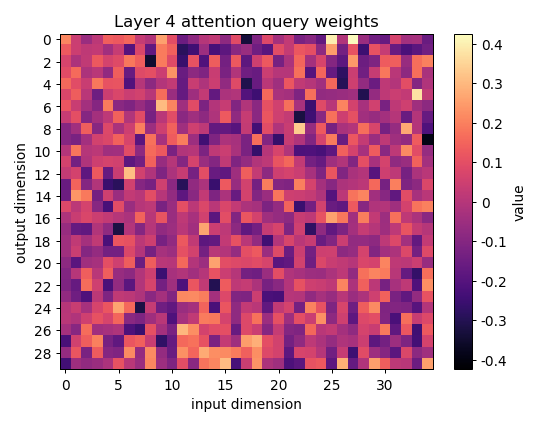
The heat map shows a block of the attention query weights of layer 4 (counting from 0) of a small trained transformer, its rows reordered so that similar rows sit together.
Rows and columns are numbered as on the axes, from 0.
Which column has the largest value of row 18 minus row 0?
17
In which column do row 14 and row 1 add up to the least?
11
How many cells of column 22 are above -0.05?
21
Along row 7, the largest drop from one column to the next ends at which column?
22
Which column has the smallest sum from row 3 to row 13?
18
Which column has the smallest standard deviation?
3
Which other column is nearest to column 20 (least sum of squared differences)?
1
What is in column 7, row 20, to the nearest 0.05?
-0.15
